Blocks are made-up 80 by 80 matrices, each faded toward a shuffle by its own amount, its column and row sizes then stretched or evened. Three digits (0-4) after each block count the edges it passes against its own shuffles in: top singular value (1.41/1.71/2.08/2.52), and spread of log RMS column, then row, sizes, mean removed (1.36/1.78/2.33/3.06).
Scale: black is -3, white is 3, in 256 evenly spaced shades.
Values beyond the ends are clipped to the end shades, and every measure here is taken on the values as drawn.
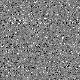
0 0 3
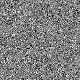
1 0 1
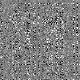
0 4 3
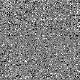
0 2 3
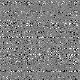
1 2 4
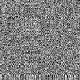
3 0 1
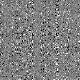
1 3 2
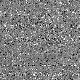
1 0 2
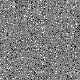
1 2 0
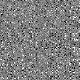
2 3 2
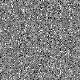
0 2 1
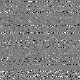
0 1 4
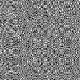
4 0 0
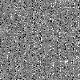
1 3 0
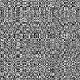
4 3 3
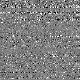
2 0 4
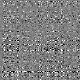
3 3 4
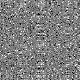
3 1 0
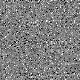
2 0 1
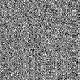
3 0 0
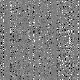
2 4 0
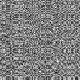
4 0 0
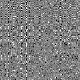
4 3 2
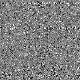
1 1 2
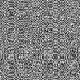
4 1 0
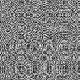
4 1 2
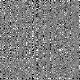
2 4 2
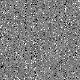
0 3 0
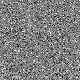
2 0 0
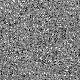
1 0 0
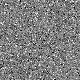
0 0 0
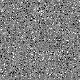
1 1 1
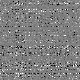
2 1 4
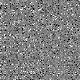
2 2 1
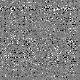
0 2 3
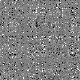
2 3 3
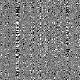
3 4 2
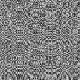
4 2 0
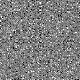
2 1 1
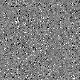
0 2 1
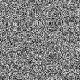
3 0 0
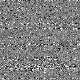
2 0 4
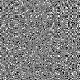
4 2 1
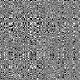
4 4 3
